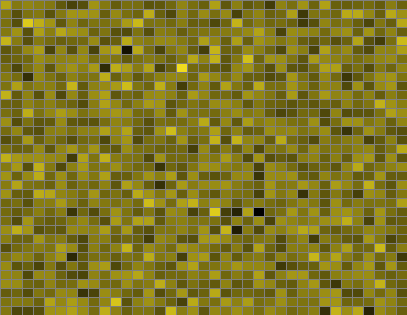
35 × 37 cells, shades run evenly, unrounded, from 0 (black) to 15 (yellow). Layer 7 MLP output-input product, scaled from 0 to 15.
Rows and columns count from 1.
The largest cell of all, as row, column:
8, 17
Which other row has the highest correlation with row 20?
22
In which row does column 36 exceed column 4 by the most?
30
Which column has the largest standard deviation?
24
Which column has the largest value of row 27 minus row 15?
4
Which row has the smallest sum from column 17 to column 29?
3
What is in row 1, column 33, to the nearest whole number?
7
